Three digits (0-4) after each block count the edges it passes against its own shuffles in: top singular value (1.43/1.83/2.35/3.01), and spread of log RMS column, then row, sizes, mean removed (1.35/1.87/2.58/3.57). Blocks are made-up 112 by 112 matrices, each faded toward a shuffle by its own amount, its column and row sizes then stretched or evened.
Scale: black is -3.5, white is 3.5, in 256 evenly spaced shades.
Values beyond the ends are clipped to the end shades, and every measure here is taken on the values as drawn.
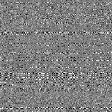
3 1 4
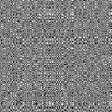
4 3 3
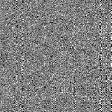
3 3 0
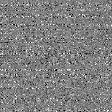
2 1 3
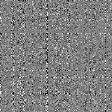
1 4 3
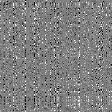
3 4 1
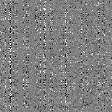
3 4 1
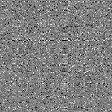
3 0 2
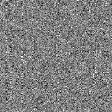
2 2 1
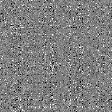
2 3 2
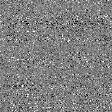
0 1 3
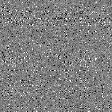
2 2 2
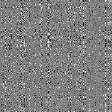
3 4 2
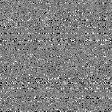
2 1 4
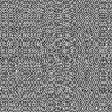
4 0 0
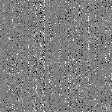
1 4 0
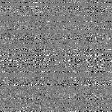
1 3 4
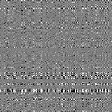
4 3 4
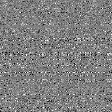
2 1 4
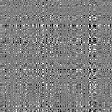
4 4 4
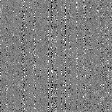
1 4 1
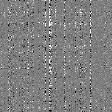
2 4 2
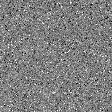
0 0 1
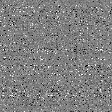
1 1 3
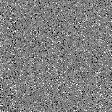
1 2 0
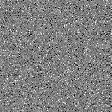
2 0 0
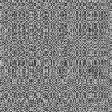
4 3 1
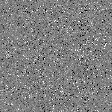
0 1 1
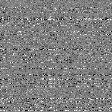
2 0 4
